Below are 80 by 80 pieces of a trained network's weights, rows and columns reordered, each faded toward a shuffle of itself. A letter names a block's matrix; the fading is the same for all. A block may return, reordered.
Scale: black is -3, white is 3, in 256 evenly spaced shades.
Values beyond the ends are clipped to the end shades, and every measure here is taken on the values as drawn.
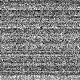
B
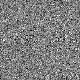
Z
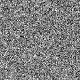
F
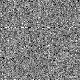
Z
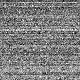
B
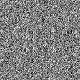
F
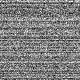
B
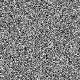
F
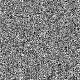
F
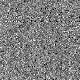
Z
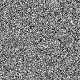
F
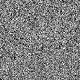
F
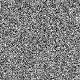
F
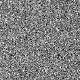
Z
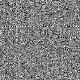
Z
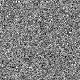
Z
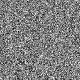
F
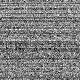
B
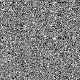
Z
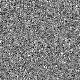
Z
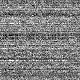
B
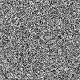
F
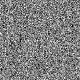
F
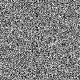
F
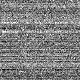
B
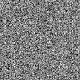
F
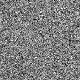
F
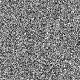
F
